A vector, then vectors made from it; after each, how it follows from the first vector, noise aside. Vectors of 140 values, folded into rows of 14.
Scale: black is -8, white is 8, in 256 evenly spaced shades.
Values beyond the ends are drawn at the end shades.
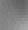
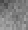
reversed, negated.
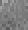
reversed, partly zeroed.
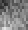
reversed, negated, scaled up.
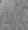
reversed, partly zeroed.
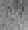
copied.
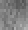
copied.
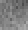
copied.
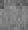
wrapped around, negated, partly zeroed.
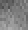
reversed, negated.
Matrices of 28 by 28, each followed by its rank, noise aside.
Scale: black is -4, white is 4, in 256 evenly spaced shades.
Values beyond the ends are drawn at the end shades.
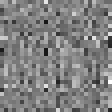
four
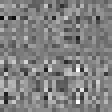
three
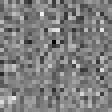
six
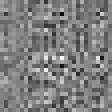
four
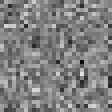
four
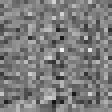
four
